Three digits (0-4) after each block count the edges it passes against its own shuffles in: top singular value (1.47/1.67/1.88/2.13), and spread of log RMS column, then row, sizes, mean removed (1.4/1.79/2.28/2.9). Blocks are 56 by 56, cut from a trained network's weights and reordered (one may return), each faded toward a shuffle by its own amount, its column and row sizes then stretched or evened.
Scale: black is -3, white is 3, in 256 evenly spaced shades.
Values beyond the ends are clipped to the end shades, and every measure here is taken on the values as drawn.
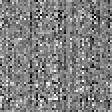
1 3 2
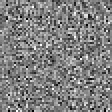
1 2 0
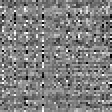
2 4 0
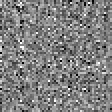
0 3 1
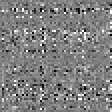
0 3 4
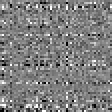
4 3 4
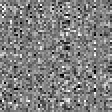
2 4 2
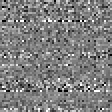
1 1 4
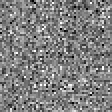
0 2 0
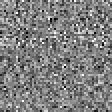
2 1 2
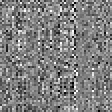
4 4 1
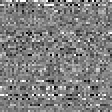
3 0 4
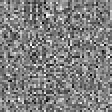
3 1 2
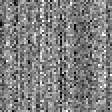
3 2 0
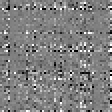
1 4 4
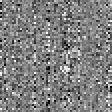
1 4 0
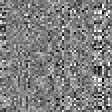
4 4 1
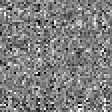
1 3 2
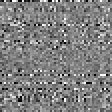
2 1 4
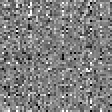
2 4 2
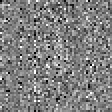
0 3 1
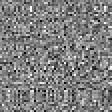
3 1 3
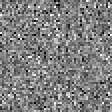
0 2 2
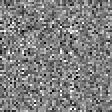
1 2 1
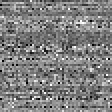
2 0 3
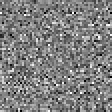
0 0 2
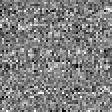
2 0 3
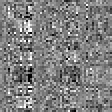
4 4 0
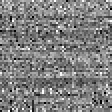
1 1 1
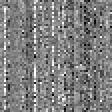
3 4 0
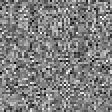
1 0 1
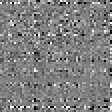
2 3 4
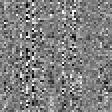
1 4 0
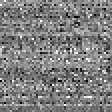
1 1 3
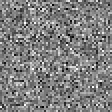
2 0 2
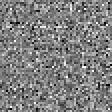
0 1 2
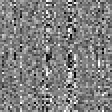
3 4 0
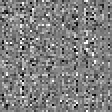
0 4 2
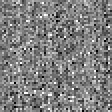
0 1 1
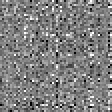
3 4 2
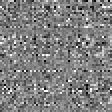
1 2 4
